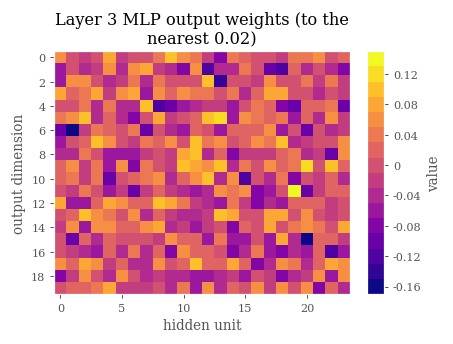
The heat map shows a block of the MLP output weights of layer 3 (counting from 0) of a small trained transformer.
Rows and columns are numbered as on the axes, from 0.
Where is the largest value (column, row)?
19, 11
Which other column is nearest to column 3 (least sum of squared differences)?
5
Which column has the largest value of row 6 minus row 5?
6
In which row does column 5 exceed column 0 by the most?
18
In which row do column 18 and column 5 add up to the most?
3
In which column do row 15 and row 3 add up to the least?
20
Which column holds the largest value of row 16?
10
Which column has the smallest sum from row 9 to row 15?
16
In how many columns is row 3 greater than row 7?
11
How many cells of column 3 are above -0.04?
16
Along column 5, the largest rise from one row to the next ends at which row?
9
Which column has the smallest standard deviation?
21
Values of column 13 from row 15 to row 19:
0.04 0 0.02 -0.04 -0.04
